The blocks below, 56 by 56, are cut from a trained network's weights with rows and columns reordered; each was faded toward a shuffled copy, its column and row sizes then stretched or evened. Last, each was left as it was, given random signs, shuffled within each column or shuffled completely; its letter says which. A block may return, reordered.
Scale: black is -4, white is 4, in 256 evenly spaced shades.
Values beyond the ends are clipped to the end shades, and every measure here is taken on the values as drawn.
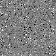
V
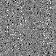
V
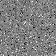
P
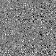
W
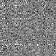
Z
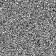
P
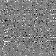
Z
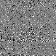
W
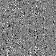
V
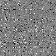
W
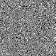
W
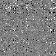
W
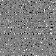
Z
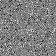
P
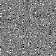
V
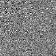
W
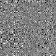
Z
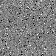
P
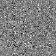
W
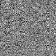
Z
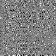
Z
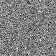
P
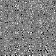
Z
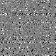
Z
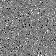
P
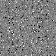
V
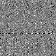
Z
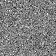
P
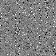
V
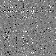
W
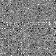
Z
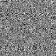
Z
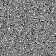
P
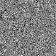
V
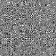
Z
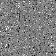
V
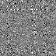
W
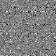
Z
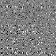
Z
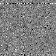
W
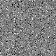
V
